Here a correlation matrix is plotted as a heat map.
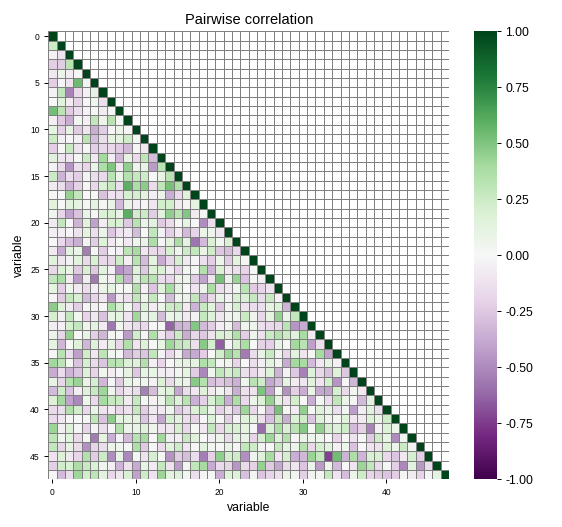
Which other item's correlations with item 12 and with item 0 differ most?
8
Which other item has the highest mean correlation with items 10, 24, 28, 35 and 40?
30
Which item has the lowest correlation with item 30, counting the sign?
36
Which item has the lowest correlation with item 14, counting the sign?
31
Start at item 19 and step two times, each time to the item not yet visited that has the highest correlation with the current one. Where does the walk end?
16
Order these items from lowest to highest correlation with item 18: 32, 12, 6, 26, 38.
26, 32, 12, 6, 38
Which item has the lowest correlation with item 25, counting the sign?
42
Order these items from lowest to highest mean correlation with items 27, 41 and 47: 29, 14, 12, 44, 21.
12, 21, 44, 29, 14
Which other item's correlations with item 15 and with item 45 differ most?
33
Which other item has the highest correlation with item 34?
45
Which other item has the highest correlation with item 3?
5
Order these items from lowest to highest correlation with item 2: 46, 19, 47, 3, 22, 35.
19, 22, 47, 35, 46, 3
